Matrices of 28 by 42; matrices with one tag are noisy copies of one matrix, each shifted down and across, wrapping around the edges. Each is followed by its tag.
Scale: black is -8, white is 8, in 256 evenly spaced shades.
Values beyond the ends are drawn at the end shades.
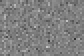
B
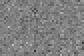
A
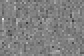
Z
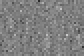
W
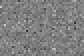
A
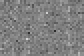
B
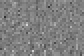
W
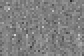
W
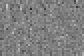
Z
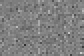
B
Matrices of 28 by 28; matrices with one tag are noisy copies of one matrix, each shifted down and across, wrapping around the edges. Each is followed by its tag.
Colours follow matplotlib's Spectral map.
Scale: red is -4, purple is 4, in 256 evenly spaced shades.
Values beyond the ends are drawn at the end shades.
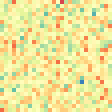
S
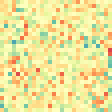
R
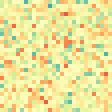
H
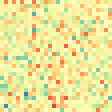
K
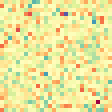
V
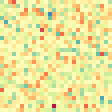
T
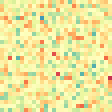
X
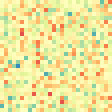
S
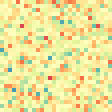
T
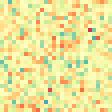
T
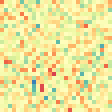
V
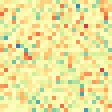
K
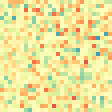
T
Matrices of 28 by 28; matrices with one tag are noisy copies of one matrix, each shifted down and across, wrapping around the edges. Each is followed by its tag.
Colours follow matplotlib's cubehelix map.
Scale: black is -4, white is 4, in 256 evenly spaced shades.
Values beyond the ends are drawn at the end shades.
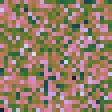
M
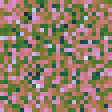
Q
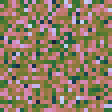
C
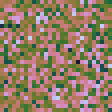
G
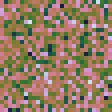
C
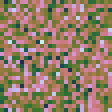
M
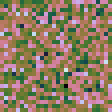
Q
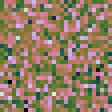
Q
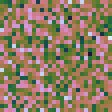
Q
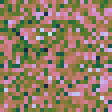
G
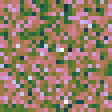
Q
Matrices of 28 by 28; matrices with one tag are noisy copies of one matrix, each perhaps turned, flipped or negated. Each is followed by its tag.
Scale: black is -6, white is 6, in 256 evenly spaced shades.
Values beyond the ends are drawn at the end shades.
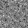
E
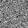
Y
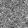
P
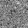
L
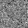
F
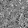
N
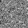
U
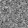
E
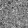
L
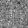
L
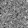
U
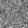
P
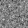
E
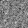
N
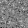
E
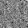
N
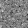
U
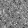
P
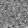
U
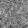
P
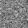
U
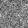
P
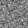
E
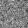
P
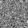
Y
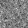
E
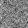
P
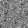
N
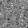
N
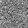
U
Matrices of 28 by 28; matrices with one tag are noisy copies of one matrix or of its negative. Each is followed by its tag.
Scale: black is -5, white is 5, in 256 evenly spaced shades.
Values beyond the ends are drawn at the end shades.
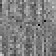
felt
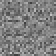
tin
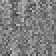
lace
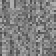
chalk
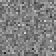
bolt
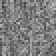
chalk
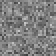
tin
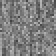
chalk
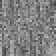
chalk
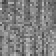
felt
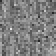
chalk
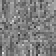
chalk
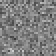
bolt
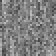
chalk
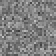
tin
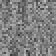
lace
